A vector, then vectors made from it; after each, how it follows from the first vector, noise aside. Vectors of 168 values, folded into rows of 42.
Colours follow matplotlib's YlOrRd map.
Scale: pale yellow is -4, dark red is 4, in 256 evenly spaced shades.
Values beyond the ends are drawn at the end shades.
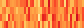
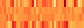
wrapped around, negated, partly zeroed.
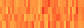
wrapped around, shrunk.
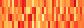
wrapped around, negated.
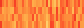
wrapped around, shrunk.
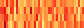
wrapped around, negated.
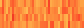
wrapped around, shrunk.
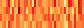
wrapped around.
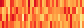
wrapped around.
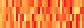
wrapped around, negated.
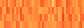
wrapped around, shrunk.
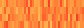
shrunk.
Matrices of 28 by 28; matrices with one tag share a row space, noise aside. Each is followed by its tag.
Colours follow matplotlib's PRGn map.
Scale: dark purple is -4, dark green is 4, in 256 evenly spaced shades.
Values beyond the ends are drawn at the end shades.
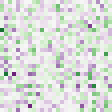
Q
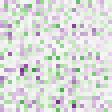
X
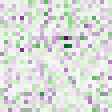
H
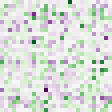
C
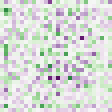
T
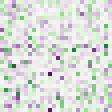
Q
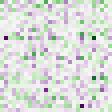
C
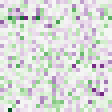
X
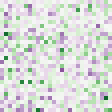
Q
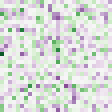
X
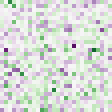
H
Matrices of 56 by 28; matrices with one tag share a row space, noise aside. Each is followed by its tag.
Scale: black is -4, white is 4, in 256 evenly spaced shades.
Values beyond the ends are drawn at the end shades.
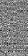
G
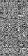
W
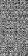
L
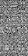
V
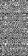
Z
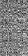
W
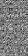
L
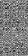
V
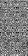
Z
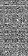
V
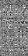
L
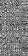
Z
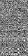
W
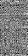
Z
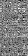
W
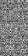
L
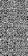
G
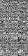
W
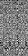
V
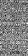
Z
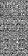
V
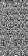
L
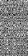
G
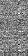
W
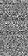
V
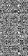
W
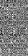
G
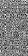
Z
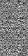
W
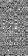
L
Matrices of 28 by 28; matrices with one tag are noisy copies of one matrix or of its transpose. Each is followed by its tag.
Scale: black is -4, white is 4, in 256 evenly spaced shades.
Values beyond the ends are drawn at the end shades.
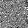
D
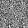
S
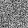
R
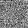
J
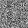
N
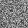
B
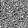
J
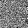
D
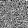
J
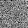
J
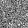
R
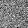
D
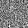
S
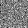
J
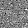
S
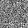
R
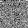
J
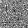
N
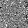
D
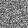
B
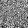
D
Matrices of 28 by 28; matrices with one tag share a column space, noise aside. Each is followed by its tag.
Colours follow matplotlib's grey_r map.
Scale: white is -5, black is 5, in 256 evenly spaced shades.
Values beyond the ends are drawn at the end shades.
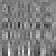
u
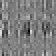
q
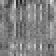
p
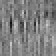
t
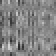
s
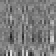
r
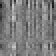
p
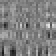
u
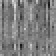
p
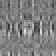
q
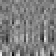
r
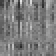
p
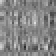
s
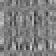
s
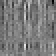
p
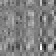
s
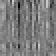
p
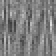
t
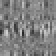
q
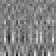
r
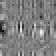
q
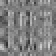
s
